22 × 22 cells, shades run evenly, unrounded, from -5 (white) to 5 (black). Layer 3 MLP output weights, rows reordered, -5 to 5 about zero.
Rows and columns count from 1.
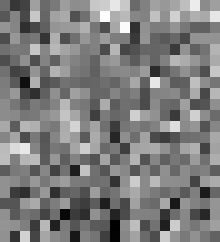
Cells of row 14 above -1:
10
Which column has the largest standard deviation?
12
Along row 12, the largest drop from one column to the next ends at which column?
3
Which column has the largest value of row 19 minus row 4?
11
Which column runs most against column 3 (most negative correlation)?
13
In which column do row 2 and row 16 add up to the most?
8
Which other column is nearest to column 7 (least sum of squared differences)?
19
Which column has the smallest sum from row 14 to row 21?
14
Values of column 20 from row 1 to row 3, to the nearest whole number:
-4 -2 1
